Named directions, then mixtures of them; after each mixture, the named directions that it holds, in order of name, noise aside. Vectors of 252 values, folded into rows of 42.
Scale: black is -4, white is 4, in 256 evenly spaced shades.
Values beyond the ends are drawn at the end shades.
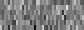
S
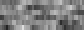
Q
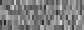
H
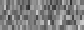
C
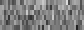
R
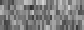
H, Q, R.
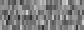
C, H, R.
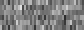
Q, S.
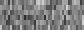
C, R, S.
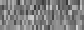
R.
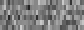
C, Q, R.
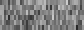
R.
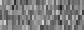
H.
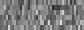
C, S.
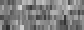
Q, R, S.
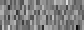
R, S.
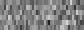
C, Q.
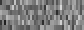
H.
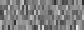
R, S.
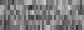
H, Q, R.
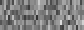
C, H, R.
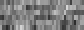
C, Q, S.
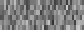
C, R, S.
